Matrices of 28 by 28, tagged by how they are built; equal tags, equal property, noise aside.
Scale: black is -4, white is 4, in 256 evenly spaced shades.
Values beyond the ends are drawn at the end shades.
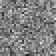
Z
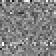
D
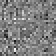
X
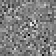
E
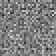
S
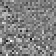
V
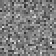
Z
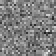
Z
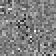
E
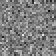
Z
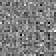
X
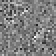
E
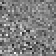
V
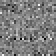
D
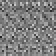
S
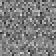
S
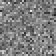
Z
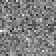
D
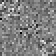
E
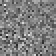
V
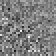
V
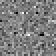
D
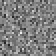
Z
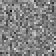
Z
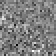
V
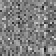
X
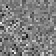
V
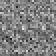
S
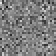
X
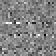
D
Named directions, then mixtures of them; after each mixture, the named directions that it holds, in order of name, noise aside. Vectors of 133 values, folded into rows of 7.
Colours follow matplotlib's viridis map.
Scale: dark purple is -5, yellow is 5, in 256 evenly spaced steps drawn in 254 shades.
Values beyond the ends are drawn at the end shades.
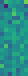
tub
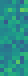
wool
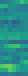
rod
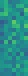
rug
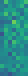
rug, tub.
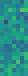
wool.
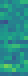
rod, rug.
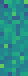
tub.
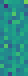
tub.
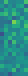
rug, tub.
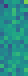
tub, wool.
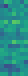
rod, tub.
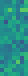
wool.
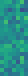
wool.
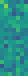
rod, rug, tub.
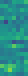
rod, wool.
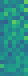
rug, tub, wool.
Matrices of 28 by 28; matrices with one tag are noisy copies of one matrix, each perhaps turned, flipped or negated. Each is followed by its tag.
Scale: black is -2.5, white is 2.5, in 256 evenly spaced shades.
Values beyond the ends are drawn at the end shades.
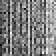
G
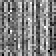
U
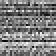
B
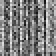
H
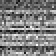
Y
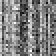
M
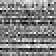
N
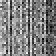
G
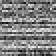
U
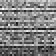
G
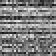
U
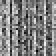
H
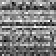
Y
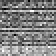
G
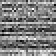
U
